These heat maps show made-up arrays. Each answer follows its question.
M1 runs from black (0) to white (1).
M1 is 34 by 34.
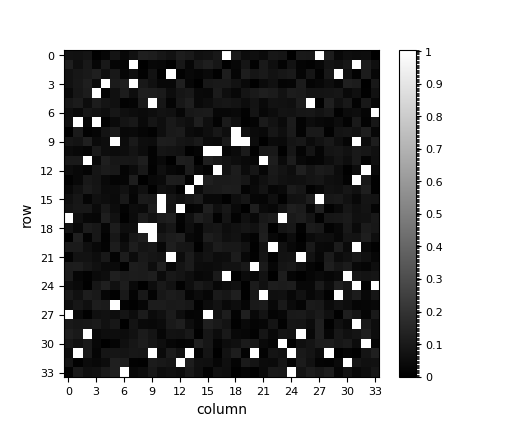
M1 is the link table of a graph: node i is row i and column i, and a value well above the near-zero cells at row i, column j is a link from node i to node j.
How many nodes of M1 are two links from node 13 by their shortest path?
5
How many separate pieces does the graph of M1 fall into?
3
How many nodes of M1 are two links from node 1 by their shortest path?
6
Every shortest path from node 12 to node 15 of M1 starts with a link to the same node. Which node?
node 16
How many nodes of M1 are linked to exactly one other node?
8
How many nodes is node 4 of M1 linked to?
1
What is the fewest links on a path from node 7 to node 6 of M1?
5
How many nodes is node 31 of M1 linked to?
6
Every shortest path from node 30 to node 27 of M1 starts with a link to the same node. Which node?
node 23
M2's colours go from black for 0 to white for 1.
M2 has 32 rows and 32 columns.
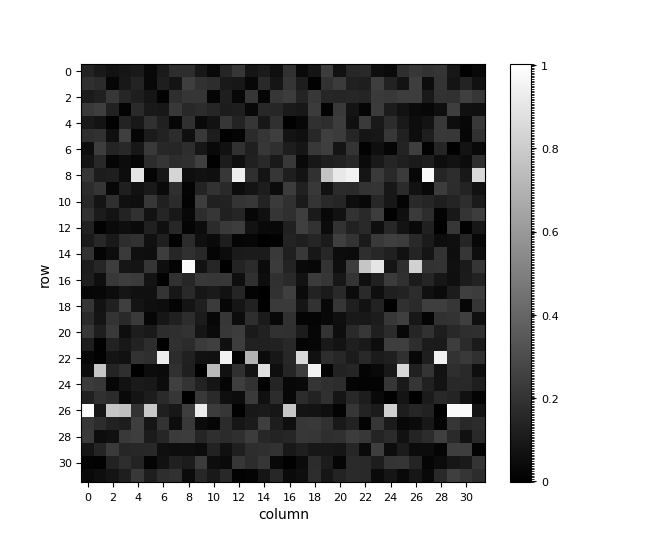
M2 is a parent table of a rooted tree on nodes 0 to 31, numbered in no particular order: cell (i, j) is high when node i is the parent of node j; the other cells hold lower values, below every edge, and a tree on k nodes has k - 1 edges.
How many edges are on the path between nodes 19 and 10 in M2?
4
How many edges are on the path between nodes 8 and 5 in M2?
3
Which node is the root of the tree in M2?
15
